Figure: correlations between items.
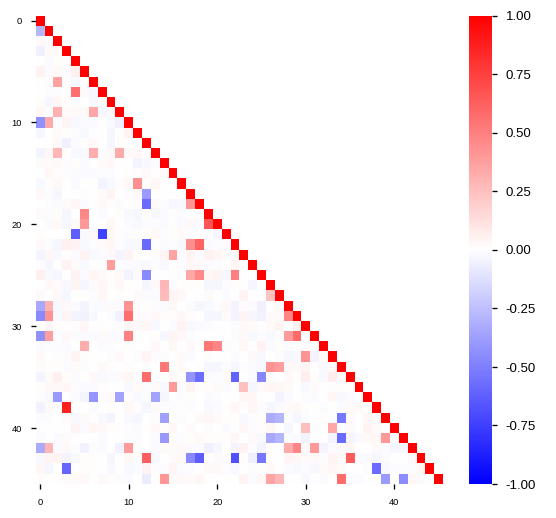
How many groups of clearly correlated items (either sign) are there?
11
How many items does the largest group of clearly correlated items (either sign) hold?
7
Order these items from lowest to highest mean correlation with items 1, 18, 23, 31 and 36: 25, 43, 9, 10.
43, 9, 25, 10
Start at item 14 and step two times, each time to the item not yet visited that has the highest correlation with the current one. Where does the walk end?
45
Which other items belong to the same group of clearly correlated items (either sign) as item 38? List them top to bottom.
3, 44
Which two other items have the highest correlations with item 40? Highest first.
33, 30
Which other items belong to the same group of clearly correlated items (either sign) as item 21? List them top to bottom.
4, 7
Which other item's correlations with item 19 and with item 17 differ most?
20
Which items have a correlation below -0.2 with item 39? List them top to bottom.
14, 26, 27, 34, 45
